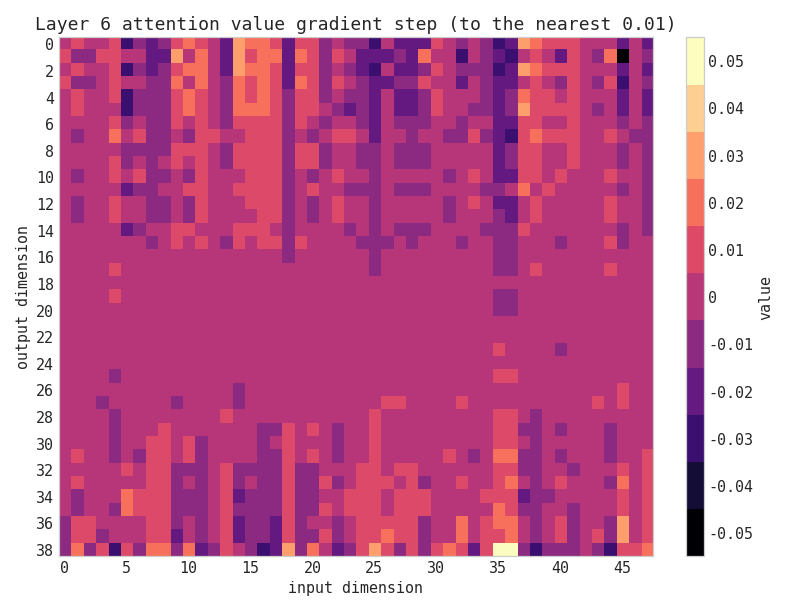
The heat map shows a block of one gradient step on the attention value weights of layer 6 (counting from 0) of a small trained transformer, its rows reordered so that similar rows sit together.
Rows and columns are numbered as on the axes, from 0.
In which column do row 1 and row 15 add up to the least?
45
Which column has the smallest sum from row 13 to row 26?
36
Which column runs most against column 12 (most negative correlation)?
46
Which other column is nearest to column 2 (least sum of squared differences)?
43
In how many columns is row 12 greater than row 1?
18
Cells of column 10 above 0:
10
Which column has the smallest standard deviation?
42
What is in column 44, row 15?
0.01
